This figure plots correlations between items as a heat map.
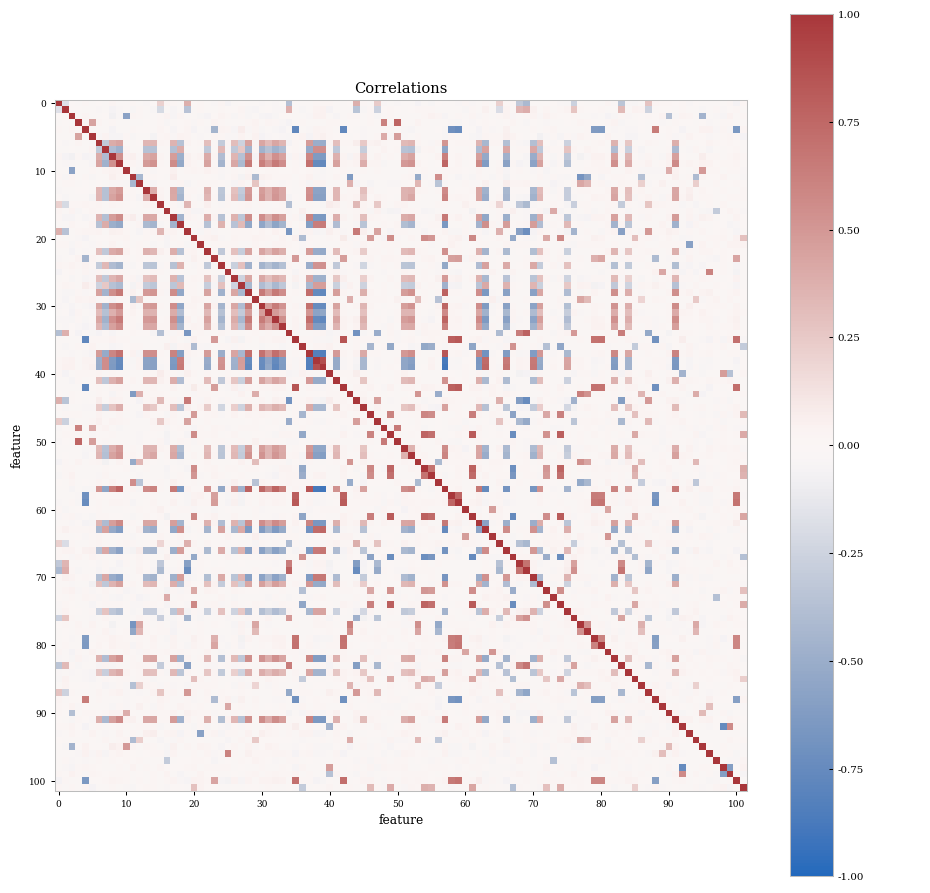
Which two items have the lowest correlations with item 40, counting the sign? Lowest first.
92, 99
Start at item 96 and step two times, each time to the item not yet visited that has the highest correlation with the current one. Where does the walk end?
89
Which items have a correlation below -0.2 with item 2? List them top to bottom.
10, 90, 95
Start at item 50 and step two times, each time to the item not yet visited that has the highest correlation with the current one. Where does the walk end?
48
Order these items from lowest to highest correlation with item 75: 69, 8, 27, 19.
8, 19, 69, 27
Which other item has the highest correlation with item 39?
38
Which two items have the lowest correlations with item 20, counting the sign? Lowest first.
67, 36
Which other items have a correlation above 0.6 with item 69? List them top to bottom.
34, 68, 83
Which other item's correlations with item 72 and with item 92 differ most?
98
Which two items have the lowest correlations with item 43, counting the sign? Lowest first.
11, 56
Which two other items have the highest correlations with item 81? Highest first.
64, 60
